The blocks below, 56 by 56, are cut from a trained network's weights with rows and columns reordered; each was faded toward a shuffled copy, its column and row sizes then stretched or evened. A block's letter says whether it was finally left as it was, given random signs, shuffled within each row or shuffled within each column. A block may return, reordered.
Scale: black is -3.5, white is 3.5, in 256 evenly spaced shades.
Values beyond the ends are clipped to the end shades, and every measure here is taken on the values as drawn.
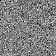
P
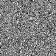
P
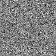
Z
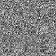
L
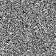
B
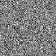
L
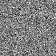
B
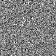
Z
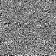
L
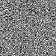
L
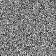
B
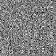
L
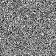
B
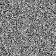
B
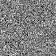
B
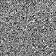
Z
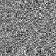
L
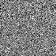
Z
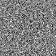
Z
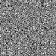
L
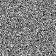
P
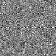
L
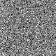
P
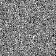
P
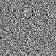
L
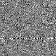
L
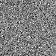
B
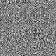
L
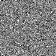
B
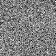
P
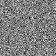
L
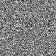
L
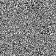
Z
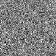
L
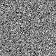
P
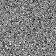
B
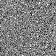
P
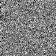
P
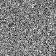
P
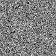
B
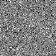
Z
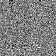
Z
